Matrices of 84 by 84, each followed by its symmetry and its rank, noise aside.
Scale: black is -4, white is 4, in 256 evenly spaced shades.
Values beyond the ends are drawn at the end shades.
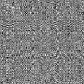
no symmetry, rank eight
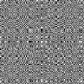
symmetric, rank four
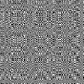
antisymmetric, rank four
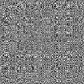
antisymmetric, rank eight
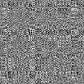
antisymmetric, rank six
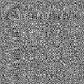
symmetric, rank eight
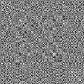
symmetric, rank eight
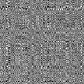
antisymmetric, rank six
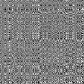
no symmetry, rank four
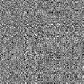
no symmetry, rank eight
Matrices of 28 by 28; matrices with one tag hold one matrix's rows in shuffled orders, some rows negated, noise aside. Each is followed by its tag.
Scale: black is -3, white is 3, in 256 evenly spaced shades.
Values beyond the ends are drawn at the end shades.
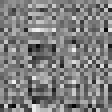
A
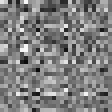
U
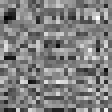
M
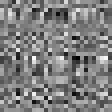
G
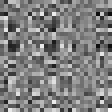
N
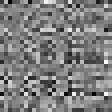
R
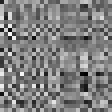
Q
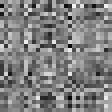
R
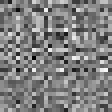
G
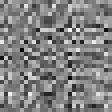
R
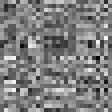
M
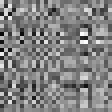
Q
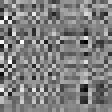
Q
